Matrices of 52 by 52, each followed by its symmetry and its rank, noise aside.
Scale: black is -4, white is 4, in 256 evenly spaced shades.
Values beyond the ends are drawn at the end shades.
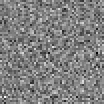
no symmetry, rank seven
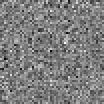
symmetric, rank eight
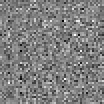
antisymmetric, rank six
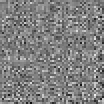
no symmetry, rank eight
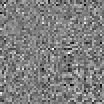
no symmetry, rank six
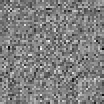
symmetric, rank seven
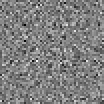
no symmetry, rank eight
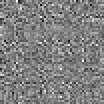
no symmetry, rank eight
